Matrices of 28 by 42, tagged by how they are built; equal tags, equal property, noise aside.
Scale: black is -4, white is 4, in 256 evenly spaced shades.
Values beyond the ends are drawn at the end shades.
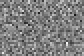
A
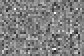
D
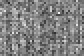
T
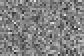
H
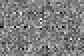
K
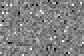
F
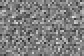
A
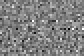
K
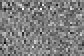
D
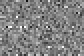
K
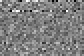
K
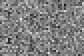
H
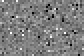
F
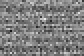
T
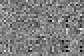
D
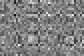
D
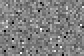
F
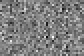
D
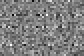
K
